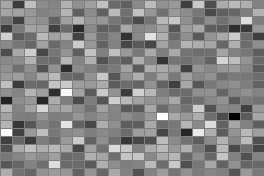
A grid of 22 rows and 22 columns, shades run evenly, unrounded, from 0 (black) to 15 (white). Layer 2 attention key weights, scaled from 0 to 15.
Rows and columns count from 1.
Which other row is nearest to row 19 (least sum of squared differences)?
7
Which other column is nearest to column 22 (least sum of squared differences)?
17
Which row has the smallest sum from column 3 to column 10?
4
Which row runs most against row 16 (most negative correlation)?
20
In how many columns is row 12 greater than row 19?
11
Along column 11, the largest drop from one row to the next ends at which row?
5
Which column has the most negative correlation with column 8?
18
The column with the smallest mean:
2
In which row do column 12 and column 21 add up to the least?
14
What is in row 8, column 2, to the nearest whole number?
8
